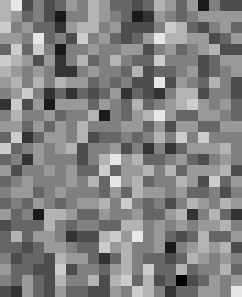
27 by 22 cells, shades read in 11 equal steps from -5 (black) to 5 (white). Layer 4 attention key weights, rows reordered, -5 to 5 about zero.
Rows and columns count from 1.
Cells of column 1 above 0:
12
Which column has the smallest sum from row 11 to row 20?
3
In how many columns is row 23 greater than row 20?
10
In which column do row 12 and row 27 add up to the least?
16
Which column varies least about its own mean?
20
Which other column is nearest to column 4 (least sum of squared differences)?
18
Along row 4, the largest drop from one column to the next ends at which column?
5
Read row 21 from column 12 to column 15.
2 2 0 1
